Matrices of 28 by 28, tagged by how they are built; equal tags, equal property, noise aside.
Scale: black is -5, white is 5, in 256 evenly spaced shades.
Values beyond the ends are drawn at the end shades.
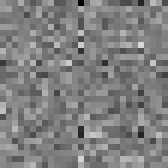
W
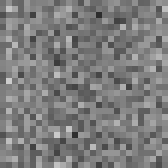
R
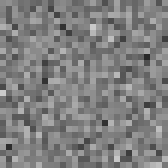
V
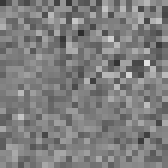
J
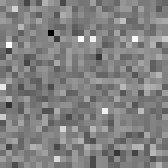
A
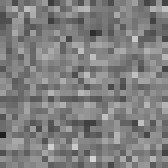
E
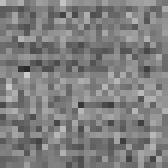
E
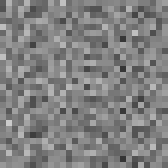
R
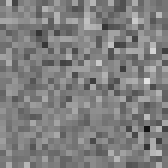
J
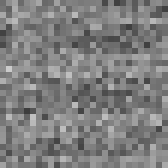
E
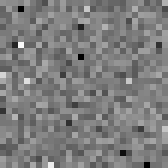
A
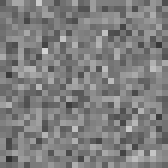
R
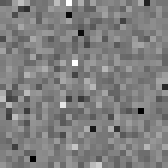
A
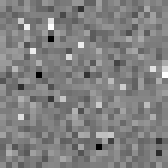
A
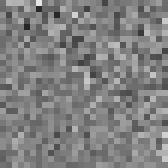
J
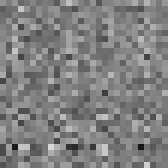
W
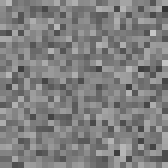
R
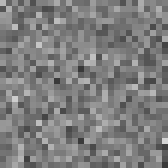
V
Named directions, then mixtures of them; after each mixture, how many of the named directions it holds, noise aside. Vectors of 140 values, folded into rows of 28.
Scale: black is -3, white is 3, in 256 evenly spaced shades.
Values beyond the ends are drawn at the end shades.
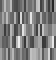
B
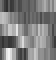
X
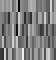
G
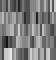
three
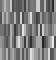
one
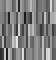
one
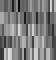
two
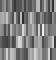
two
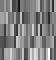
three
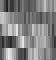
one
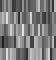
two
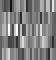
three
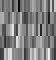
three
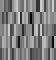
one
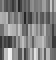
two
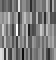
one
